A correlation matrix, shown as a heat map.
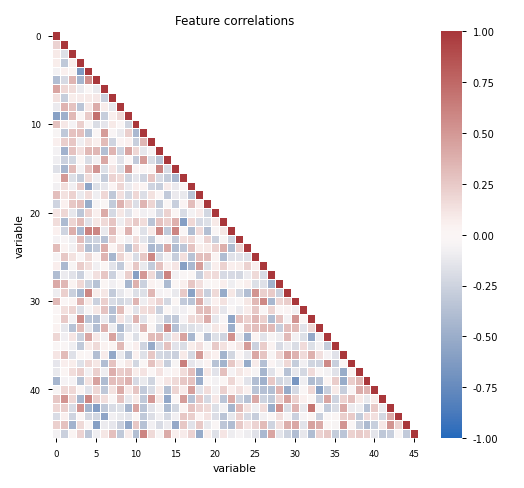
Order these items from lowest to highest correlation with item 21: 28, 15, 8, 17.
8, 28, 17, 15
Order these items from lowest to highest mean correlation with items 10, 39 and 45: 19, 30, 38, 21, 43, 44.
30, 44, 19, 43, 21, 38
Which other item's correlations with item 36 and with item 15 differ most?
44
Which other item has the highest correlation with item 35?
24
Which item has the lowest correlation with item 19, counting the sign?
4
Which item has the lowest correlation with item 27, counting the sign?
10
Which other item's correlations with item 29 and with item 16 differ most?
26
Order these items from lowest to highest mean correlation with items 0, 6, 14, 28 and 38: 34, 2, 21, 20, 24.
34, 2, 20, 21, 24
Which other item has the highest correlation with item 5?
9
